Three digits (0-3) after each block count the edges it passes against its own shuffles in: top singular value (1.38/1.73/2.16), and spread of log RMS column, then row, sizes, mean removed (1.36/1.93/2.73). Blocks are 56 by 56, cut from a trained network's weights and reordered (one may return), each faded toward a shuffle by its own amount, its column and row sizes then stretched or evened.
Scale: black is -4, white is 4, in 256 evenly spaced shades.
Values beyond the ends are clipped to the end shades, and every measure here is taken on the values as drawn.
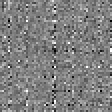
1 3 2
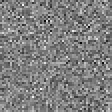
1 1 1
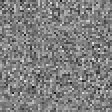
1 1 1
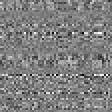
3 0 3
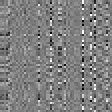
3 3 1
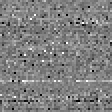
1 0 2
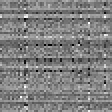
3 2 1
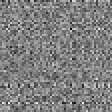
3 1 2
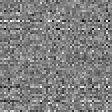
3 2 2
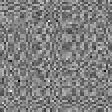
3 1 0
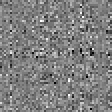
0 3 2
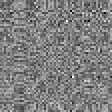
3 1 1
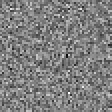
1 1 0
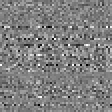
2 0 3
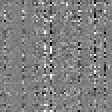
1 3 2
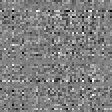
2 2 3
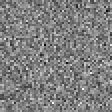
1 0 1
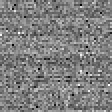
1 0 0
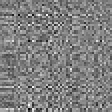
3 2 2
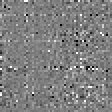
0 2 2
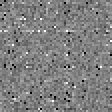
0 1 1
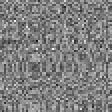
3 0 0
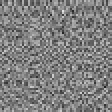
3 1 0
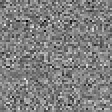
2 1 2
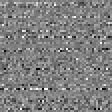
1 0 3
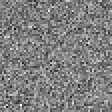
0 0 0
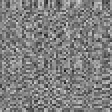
3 1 0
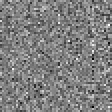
0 2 0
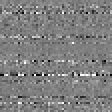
2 1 3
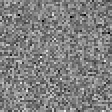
0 0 1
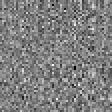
2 2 0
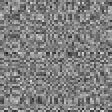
3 0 2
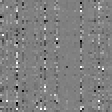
1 3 1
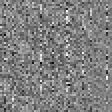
0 3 0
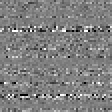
2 0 3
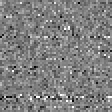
1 0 2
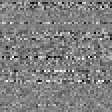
1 0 3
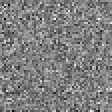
1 1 2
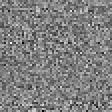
0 0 2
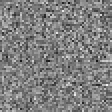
1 1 1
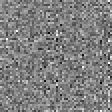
1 2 1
